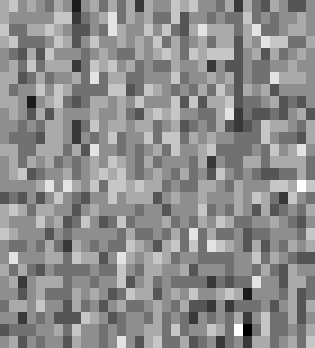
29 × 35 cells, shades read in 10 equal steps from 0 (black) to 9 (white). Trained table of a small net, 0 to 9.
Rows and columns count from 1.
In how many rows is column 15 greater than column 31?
14
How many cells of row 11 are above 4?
22
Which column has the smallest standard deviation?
17
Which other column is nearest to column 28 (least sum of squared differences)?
8
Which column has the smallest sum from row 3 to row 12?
27
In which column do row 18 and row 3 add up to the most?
23
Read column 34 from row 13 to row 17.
8 6 6 9 5
